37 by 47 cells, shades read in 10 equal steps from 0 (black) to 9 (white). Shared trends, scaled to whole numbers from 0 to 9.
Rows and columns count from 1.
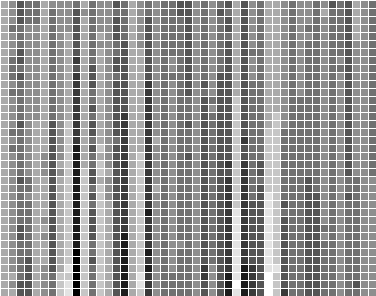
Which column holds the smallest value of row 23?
10
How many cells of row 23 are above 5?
12
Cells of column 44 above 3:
14
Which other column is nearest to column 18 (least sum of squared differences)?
13
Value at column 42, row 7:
4
